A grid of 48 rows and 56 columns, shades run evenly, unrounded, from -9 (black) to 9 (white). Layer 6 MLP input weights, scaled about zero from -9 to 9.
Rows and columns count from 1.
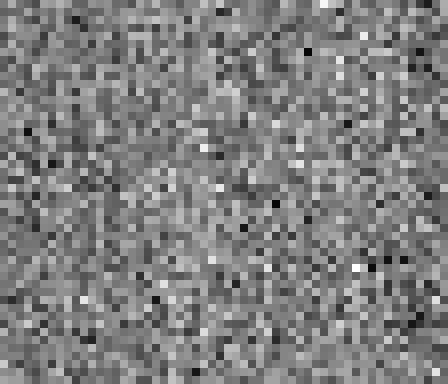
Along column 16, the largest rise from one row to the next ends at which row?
25
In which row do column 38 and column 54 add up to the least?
1
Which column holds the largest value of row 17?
26
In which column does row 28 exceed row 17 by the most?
53
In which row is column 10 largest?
9
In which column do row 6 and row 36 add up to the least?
49
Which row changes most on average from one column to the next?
38
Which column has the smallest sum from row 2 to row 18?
10
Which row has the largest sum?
21
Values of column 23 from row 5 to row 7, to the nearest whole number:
3 -1 1
